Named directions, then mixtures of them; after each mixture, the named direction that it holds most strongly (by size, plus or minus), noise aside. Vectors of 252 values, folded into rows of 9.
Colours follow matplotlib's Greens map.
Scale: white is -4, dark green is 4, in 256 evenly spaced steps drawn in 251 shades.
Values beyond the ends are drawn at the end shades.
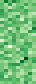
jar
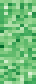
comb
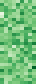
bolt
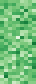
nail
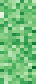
bolt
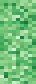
nail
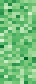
jar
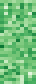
comb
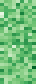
bolt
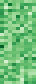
comb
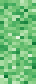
nail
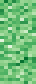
jar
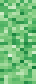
bolt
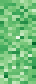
nail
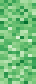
nail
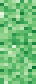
bolt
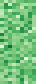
jar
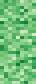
nail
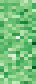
nail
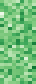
bolt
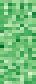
comb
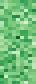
nail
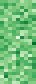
nail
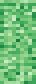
comb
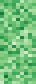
nail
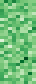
jar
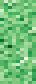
jar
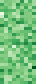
bolt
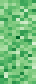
nail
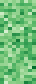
bolt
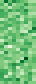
jar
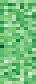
comb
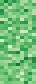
jar
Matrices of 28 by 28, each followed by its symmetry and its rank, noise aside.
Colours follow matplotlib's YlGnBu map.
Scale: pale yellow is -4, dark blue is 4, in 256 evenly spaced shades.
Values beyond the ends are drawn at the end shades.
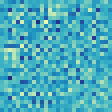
symmetric, rank six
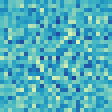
no symmetry, rank four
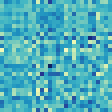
antisymmetric, rank four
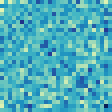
symmetric, rank six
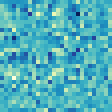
antisymmetric, rank four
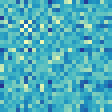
symmetric, rank four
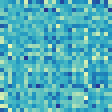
antisymmetric, rank four
